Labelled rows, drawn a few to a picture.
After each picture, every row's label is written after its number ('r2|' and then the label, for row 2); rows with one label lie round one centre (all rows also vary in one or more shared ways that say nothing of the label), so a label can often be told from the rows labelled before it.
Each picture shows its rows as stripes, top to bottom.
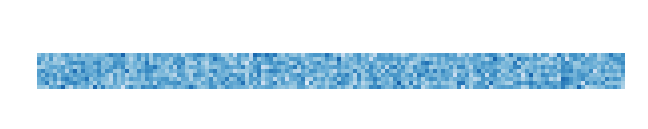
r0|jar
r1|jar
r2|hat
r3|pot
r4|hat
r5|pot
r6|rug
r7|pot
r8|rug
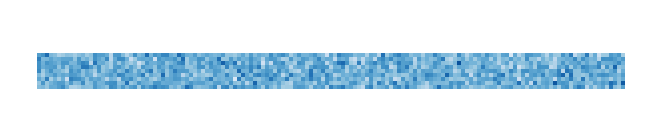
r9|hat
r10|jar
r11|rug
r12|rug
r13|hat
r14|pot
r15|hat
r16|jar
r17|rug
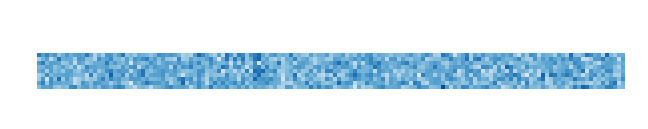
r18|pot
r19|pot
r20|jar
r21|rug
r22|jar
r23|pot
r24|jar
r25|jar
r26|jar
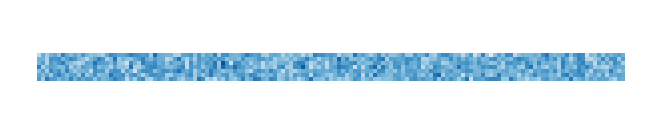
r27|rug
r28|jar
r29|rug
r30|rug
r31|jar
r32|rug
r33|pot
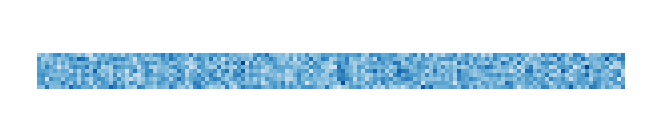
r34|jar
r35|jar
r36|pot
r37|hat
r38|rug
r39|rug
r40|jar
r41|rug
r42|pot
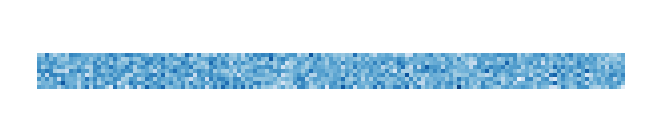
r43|hat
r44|hat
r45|rug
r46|hat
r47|hat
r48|jar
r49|rug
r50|rug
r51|rug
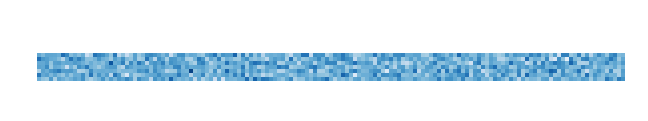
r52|rug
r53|jar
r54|pot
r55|hat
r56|pot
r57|pot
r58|jar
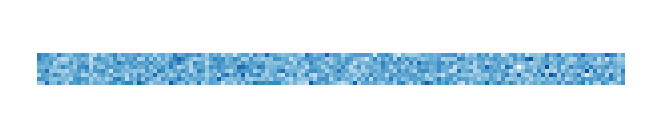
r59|jar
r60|hat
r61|jar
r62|rug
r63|hat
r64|pot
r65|jar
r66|hat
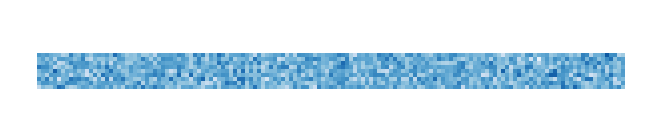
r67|jar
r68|jar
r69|pot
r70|hat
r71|pot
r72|jar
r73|pot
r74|pot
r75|rug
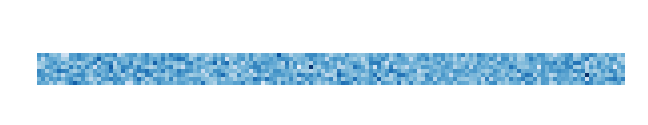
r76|hat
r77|hat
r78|rug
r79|pot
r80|jar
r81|hat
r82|jar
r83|pot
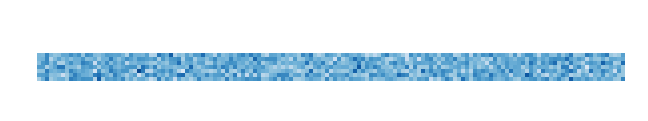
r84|pot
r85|hat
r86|pot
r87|rug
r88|pot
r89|hat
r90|pot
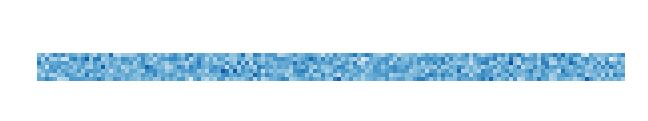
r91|pot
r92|hat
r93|rug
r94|jar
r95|rug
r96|rug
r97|hat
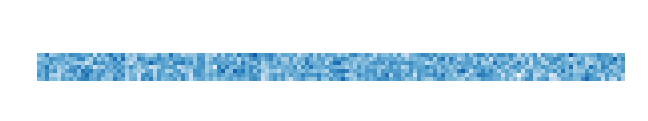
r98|pot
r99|jar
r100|jar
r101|pot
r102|pot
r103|rug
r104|rug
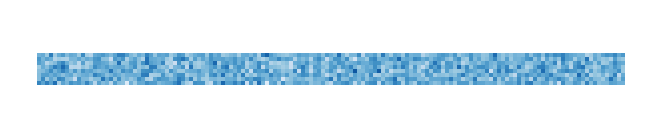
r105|jar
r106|hat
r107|rug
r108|rug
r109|rug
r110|hat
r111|jar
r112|pot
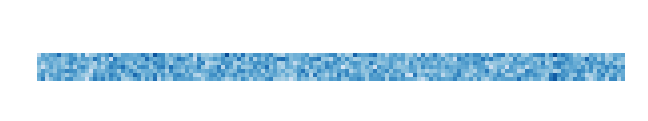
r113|pot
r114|hat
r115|pot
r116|jar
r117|rug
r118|hat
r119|jar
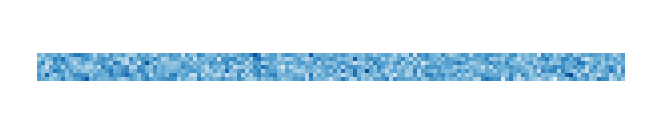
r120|pot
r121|rug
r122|rug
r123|jar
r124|pot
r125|hat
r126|rug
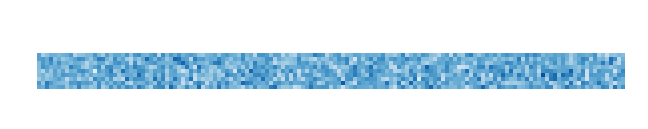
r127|hat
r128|jar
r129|jar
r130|hat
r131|pot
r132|pot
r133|hat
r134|pot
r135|hat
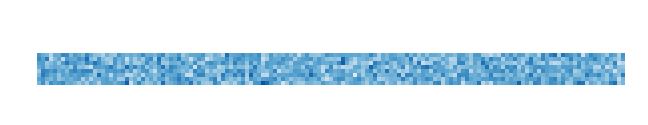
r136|pot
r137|pot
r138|rug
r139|hat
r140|pot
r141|pot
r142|hat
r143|jar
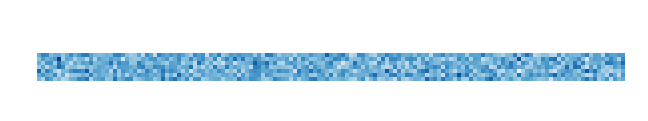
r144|jar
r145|pot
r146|jar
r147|rug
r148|hat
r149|pot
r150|hat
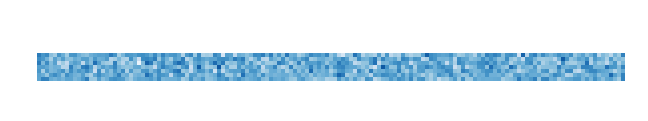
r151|hat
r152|rug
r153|hat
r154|jar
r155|pot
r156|jar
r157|pot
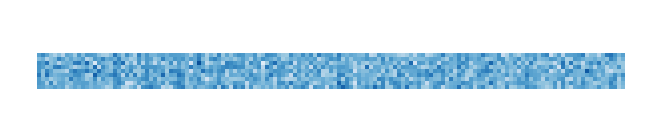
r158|jar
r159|jar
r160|pot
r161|rug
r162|hat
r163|hat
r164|jar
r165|jar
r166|rug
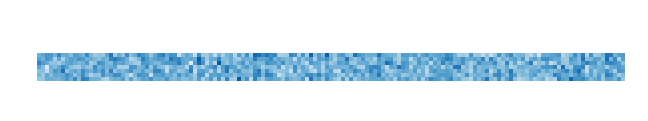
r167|jar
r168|jar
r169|jar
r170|rug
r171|rug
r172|jar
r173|rug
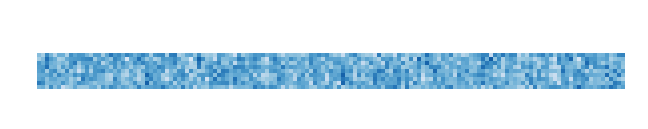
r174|hat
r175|pot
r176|hat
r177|rug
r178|rug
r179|rug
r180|rug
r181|rug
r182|jar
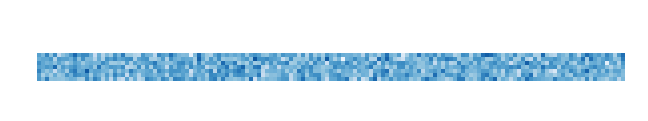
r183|pot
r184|jar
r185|hat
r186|pot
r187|rug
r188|rug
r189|hat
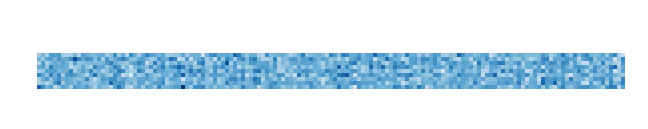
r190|rug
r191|pot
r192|pot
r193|jar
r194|pot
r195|jar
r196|pot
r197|pot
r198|jar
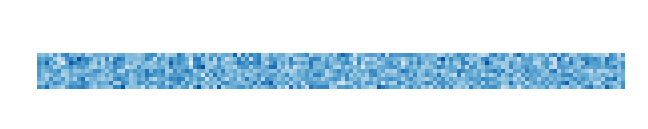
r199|pot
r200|jar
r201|pot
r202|jar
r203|hat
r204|hat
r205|jar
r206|hat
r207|jar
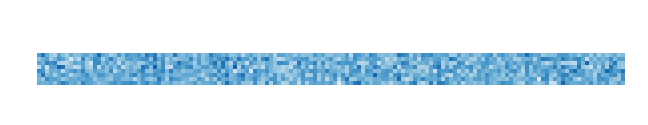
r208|hat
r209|rug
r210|hat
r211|rug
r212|jar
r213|rug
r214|pot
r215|rug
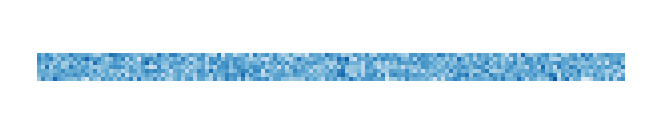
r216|jar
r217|rug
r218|hat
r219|pot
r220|rug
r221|pot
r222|pot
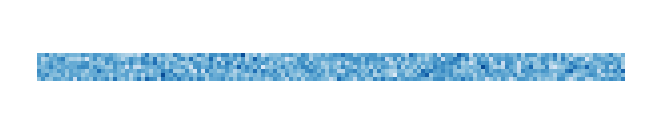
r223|pot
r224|rug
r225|rug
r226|rug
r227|hat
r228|hat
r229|jar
